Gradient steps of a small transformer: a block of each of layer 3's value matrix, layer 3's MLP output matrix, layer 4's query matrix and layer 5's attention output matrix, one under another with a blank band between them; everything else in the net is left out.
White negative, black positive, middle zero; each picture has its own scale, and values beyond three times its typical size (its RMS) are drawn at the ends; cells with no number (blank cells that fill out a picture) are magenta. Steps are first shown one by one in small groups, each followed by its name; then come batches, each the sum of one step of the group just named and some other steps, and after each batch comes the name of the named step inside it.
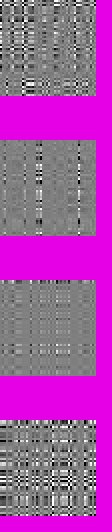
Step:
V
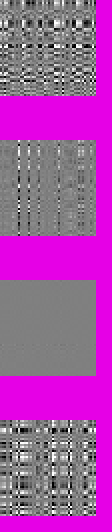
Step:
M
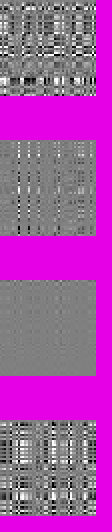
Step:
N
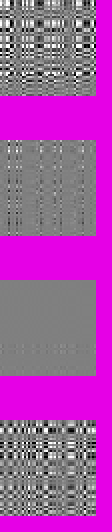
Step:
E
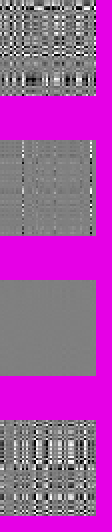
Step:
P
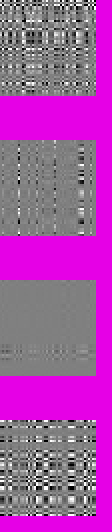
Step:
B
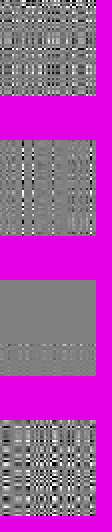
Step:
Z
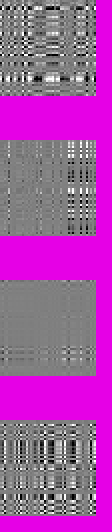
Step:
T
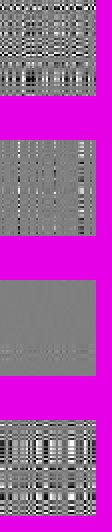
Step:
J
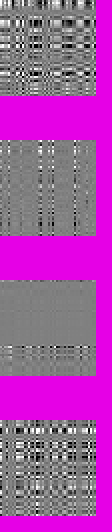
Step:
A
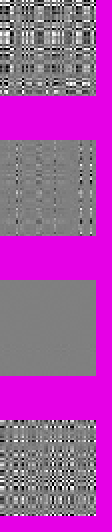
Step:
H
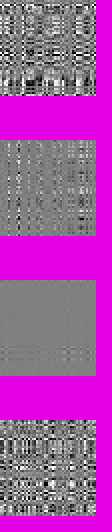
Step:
T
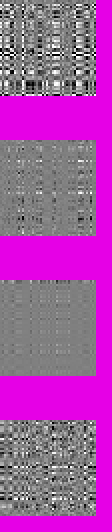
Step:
E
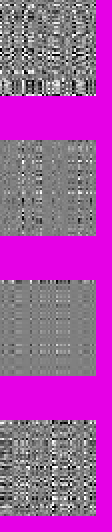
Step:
V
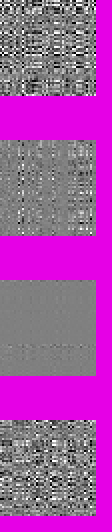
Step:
Z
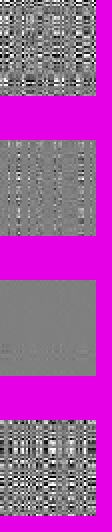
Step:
B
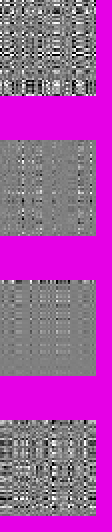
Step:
V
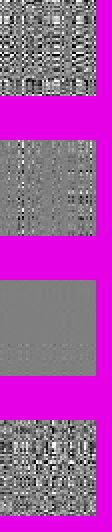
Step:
M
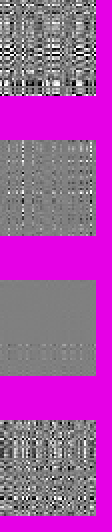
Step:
P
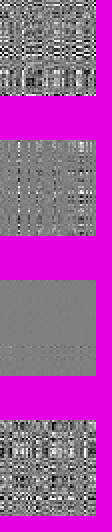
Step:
J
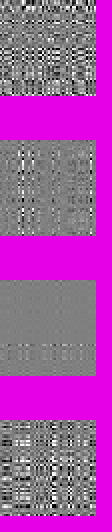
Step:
Z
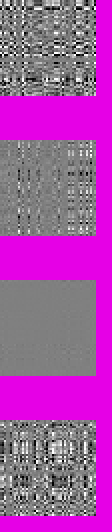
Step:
P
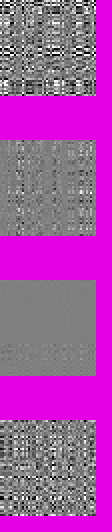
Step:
B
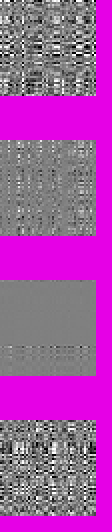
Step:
A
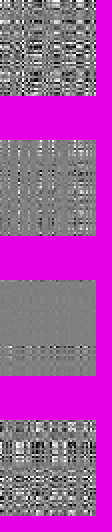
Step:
A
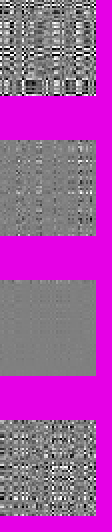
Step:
H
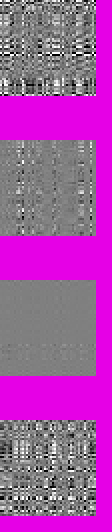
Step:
N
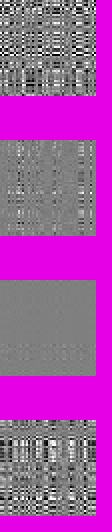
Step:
J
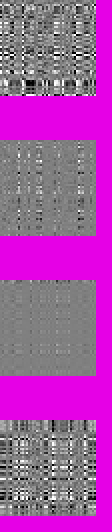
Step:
N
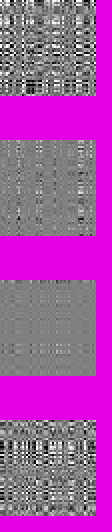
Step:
E
